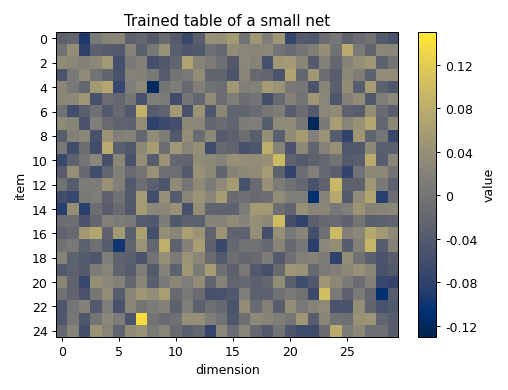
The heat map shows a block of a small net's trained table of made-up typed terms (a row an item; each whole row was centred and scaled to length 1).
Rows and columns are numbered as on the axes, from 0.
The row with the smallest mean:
0
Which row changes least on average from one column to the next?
15
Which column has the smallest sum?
22
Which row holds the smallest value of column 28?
21
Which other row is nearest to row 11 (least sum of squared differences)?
14
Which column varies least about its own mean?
16
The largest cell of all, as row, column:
23, 7
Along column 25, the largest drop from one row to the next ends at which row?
8
